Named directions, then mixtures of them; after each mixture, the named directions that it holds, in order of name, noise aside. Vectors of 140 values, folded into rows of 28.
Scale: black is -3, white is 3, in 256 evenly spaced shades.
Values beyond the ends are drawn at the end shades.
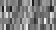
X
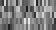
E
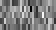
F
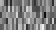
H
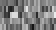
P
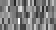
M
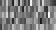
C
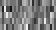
X.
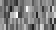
H, P.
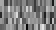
H, X.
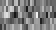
C, P.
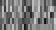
C, H, X.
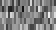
C, P, X.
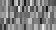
C, M.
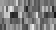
P.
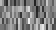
F, H, M.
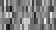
E, X.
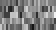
P.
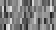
X.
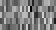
F, X.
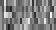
E, X.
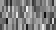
H.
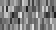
M, P, X.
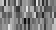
E.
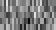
E, H, X.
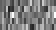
C, P.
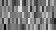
E, F, M.
